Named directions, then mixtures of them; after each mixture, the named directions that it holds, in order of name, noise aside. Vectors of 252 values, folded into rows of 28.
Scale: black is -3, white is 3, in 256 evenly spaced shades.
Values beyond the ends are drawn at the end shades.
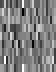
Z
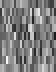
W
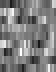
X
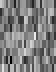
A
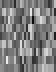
W, X.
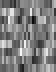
W, X.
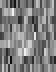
A, X.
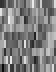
A, X.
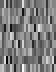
A, Z.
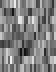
A, X.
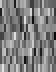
A, W.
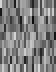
A, W.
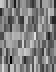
A.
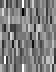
Z.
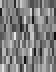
A, W.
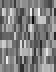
W, X.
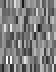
A, Z.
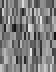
W, Z.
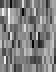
X, Z.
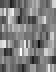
X.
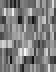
A, X.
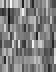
X, Z.
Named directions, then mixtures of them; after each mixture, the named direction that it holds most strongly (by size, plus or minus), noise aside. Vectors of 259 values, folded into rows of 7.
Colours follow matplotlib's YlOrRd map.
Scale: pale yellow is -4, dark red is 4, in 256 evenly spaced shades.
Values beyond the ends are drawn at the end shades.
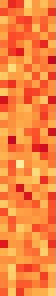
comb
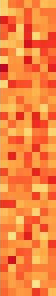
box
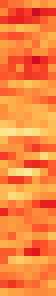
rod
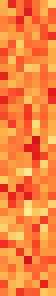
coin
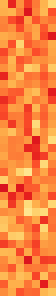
coin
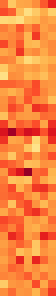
rod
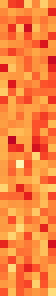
comb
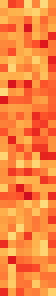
comb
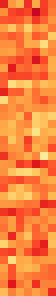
rod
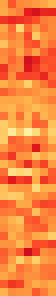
rod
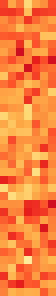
coin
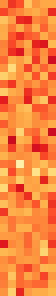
comb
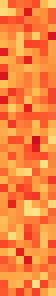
coin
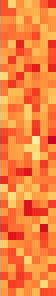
coin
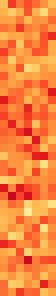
coin
